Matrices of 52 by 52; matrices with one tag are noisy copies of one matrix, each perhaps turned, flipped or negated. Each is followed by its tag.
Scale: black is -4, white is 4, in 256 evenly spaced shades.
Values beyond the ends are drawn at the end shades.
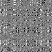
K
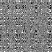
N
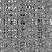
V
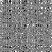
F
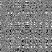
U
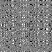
U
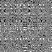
U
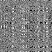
U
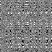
U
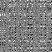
K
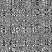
K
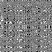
U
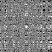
F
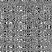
U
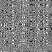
U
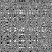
V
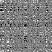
F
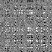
V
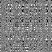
U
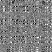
K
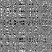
V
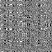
U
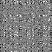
N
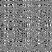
U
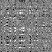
V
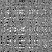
V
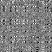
K
